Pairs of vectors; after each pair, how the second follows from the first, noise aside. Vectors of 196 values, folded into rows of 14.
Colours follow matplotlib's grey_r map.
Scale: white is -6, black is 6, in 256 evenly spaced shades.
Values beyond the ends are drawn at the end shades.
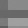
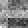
negated, scaled up.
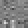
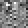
wrapped around, scaled up.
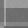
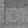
negated, shrunk.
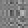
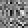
scaled up.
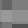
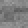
wrapped around, shrunk.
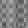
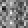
wrapped around, scaled up.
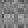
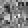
wrapped around, negated, scaled up.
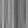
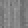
wrapped around, shrunk.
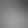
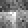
wrapped around, negated, scaled up.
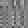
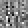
wrapped around, negated, scaled up.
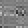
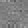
wrapped around, shrunk.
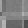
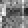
wrapped around, scaled up.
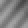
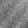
negated, shrunk.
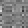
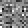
scaled up.
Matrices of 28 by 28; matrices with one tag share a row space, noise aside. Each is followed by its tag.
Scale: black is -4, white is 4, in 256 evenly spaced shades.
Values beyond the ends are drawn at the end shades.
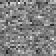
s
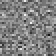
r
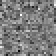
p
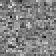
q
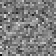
p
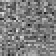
q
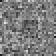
p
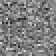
s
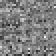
q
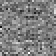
p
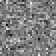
s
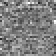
p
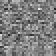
p
